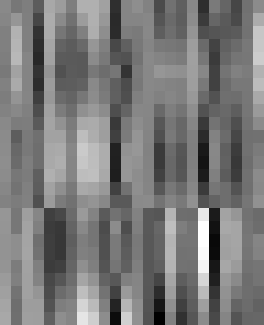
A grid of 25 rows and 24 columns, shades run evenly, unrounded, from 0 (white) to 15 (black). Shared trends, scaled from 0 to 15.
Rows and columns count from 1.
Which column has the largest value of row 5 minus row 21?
19
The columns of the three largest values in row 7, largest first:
4, 20, 12
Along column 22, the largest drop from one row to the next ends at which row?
17
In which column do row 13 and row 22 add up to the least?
8
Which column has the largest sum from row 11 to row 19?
11
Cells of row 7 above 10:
3
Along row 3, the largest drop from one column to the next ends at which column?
5
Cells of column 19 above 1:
21
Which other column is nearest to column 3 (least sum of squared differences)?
1
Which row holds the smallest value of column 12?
25
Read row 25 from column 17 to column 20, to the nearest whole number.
12 10 7 11
